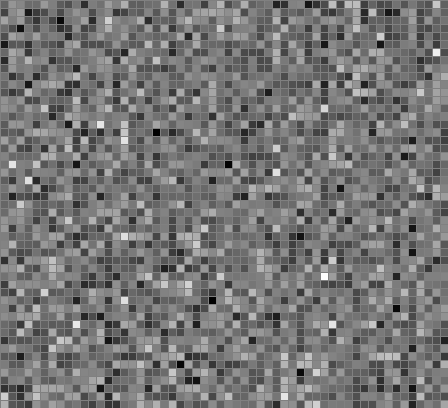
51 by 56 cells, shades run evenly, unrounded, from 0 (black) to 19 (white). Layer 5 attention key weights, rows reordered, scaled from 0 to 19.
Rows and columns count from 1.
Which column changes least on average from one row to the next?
37
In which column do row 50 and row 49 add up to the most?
36
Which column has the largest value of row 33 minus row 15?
7
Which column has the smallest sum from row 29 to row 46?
14
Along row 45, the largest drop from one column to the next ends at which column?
24
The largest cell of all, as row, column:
35, 41
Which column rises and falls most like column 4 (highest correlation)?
46
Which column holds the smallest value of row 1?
39
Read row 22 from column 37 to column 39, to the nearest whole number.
8 6 12
